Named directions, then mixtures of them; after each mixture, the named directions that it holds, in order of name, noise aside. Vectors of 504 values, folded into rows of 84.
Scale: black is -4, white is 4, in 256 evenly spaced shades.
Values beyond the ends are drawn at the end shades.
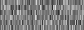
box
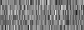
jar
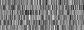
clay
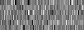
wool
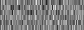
box, clay.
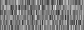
box.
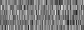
box, jar.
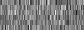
jar.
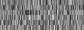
clay.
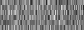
clay, jar.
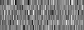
wool.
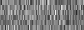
jar.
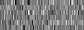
wool.
